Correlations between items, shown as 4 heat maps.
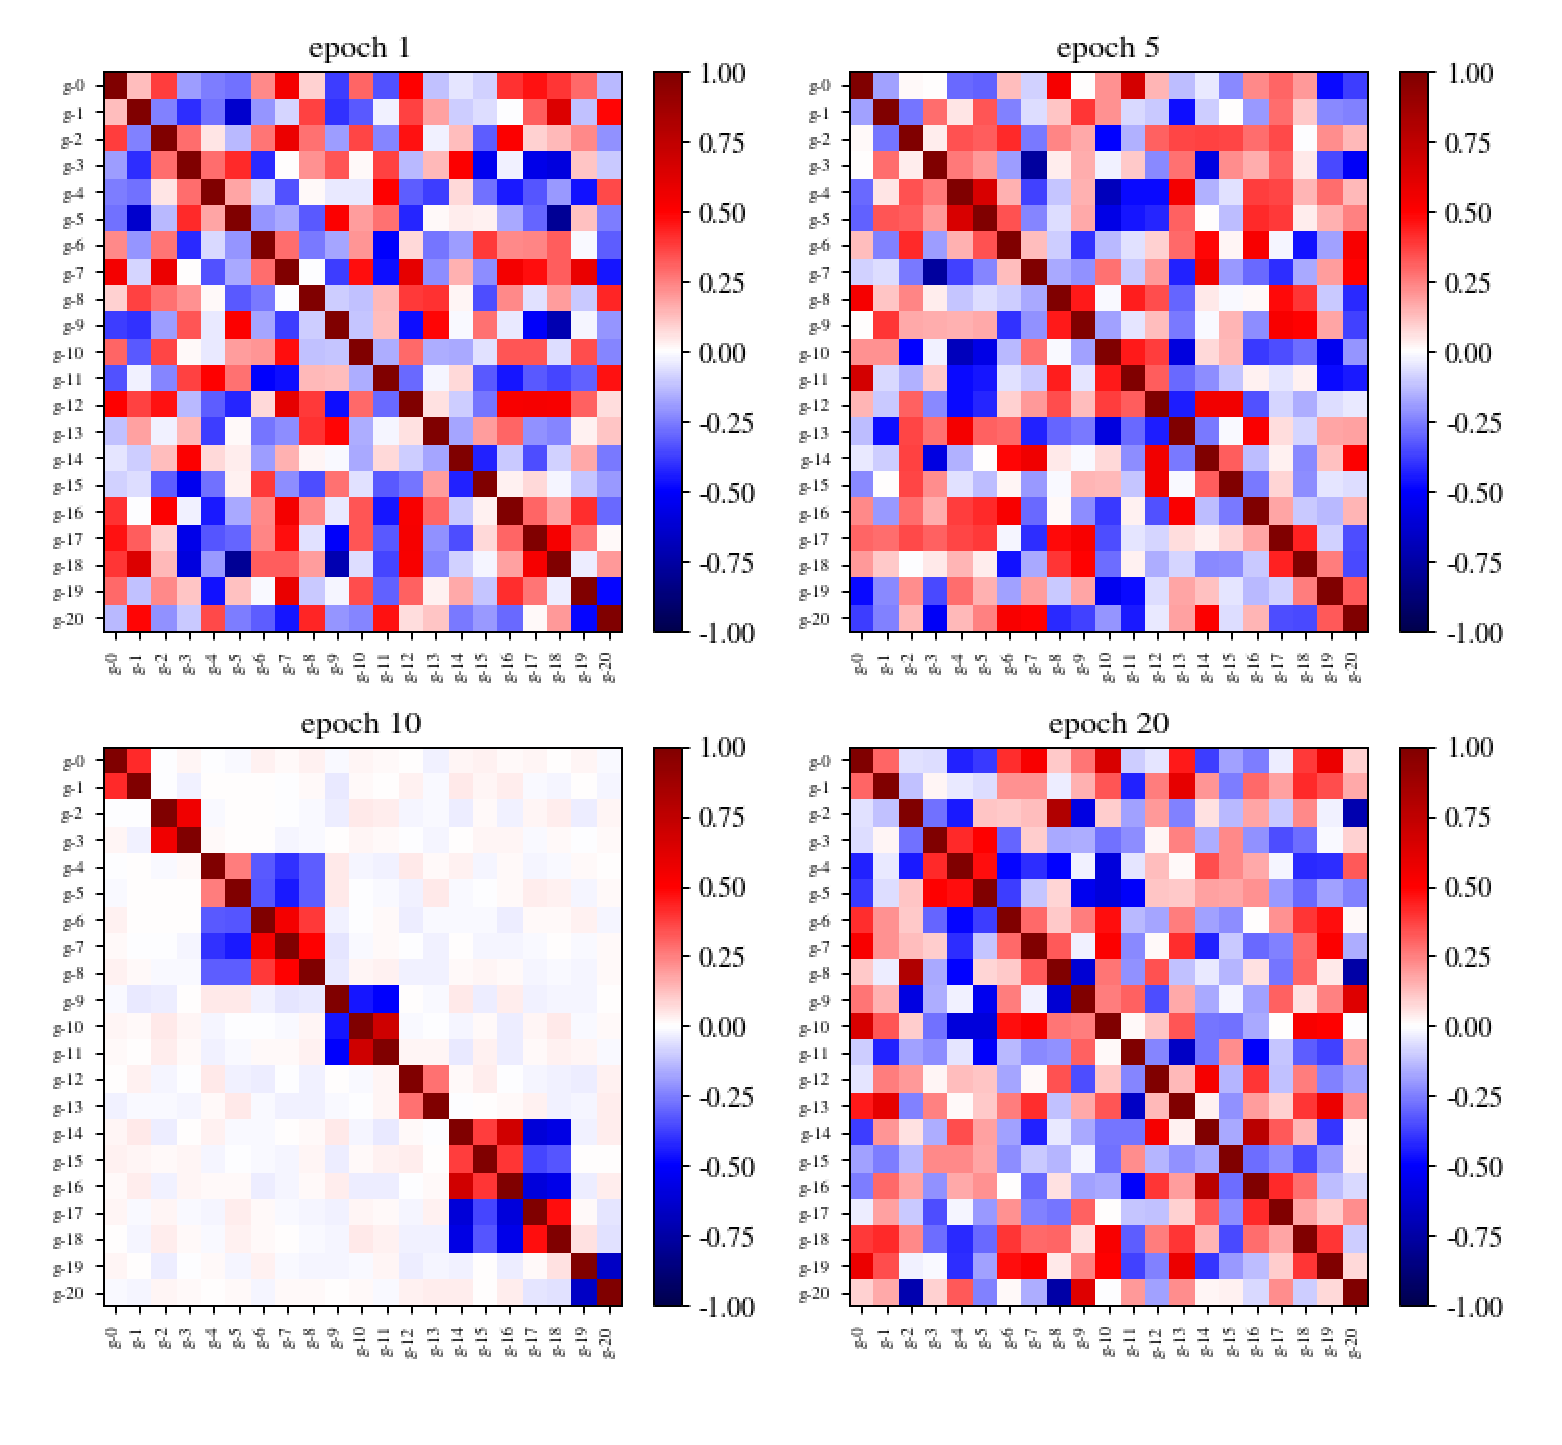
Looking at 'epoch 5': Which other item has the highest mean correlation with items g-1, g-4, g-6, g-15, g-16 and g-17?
g-5
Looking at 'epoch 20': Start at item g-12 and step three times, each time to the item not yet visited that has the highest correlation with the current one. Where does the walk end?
g-17
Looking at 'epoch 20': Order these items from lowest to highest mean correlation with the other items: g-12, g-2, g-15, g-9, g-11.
g-11, g-15, g-2, g-9, g-12
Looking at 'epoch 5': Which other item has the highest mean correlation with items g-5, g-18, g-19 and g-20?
g-4
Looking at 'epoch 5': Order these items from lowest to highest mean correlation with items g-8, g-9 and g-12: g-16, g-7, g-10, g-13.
g-13, g-16, g-7, g-10
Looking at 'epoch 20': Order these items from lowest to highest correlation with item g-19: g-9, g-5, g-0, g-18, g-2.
g-5, g-2, g-9, g-18, g-0
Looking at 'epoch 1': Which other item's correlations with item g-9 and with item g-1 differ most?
g-18
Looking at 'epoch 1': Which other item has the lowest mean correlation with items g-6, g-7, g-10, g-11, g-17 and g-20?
g-9
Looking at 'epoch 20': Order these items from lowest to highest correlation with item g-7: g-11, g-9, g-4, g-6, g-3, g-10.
g-4, g-11, g-9, g-3, g-6, g-10
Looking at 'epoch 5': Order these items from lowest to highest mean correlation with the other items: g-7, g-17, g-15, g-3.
g-7, g-3, g-15, g-17
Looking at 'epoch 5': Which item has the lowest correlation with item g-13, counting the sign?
g-10
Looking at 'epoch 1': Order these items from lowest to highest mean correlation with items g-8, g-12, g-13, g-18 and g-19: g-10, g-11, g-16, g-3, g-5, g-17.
g-5, g-11, g-3, g-10, g-17, g-16
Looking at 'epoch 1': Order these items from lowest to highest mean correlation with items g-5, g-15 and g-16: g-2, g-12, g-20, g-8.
g-20, g-8, g-12, g-2
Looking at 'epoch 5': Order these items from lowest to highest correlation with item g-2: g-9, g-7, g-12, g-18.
g-7, g-18, g-9, g-12
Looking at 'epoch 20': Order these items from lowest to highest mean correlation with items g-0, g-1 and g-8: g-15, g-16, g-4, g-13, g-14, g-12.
g-4, g-15, g-14, g-16, g-12, g-13
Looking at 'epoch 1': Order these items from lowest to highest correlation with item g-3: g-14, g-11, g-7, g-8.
g-7, g-8, g-11, g-14
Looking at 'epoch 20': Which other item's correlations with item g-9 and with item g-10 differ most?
g-8
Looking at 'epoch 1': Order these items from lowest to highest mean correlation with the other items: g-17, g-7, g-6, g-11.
g-11, g-6, g-17, g-7
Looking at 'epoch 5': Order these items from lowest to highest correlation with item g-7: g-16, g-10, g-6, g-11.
g-16, g-11, g-6, g-10
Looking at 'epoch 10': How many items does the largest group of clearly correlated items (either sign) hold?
5
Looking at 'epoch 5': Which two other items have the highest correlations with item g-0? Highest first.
g-11, g-8
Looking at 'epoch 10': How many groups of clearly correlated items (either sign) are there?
7
